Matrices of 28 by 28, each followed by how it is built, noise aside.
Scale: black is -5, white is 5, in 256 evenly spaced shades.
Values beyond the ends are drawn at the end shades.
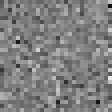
uneven columns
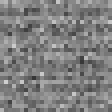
blocks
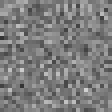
blocks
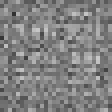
blocks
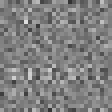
low rank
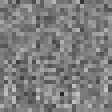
blocks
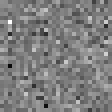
uneven columns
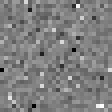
sparse
